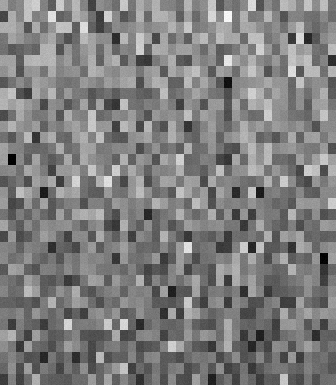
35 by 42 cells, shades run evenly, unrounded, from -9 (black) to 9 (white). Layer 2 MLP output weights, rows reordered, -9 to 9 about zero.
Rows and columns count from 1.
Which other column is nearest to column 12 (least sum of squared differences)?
17
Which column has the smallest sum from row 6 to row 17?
29
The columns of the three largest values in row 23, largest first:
24, 31, 33
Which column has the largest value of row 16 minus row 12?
15
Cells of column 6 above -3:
31
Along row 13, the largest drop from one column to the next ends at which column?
5
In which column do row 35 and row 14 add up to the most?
36
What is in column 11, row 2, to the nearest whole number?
2
